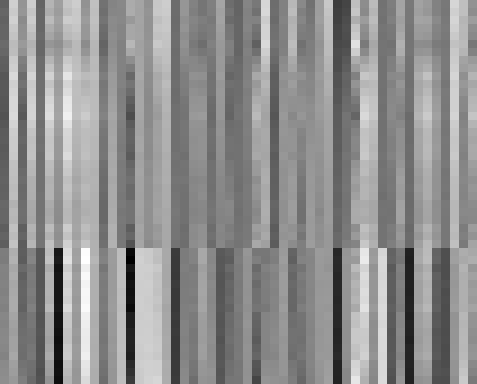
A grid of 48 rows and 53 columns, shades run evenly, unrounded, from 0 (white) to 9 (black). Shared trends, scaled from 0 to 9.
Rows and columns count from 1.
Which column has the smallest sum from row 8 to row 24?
8
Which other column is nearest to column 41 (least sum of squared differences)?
10
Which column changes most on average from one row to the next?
40
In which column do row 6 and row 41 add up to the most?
38
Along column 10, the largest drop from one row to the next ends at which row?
32
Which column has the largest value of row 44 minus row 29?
7
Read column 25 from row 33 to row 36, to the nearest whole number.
6 6 6 6
